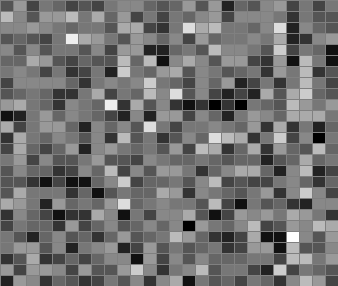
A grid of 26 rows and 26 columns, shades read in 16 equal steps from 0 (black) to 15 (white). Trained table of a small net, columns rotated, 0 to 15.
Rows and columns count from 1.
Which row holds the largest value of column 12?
12
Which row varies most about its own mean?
10
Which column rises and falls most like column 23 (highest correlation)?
13
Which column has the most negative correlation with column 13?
22
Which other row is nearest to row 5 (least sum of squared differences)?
3
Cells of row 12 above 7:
9
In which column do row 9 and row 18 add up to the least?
6
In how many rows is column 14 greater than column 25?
17
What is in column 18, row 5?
8
